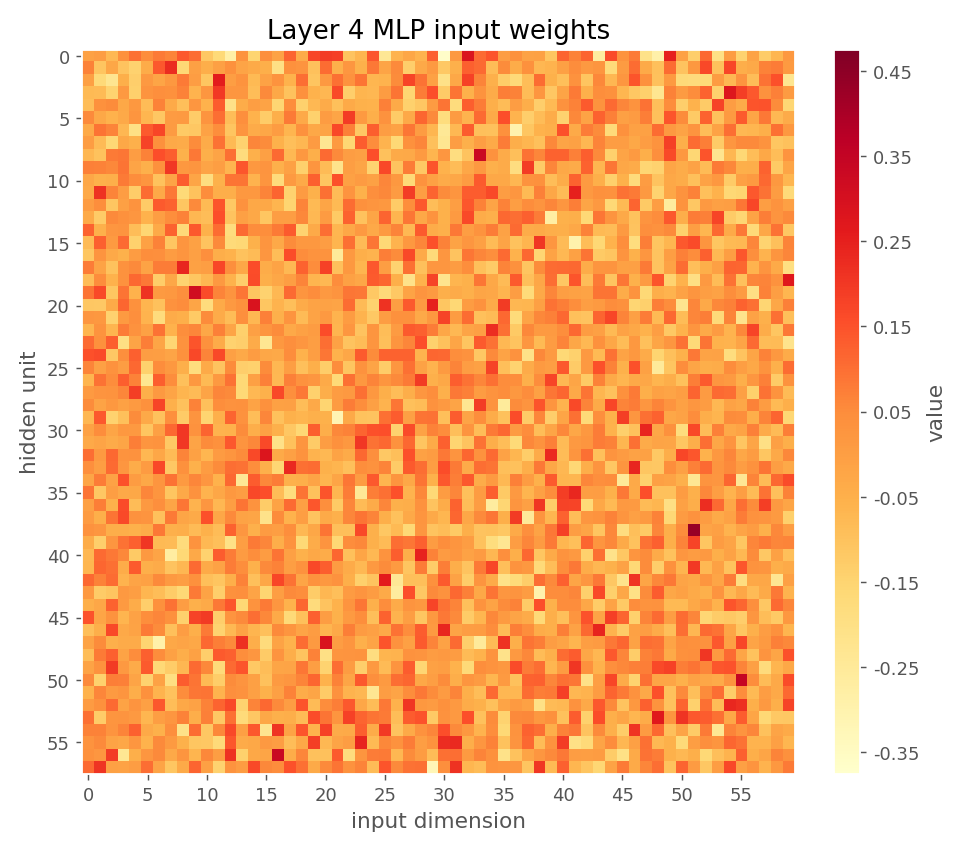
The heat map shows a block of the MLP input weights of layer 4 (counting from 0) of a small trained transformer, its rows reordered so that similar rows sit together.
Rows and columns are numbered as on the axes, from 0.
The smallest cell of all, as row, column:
0, 30
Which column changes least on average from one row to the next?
3
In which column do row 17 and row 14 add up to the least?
59
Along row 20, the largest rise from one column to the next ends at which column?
25
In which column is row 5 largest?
22
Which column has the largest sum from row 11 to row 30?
27
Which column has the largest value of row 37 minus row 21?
36
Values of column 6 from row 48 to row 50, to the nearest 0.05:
0.05 -0.15 0
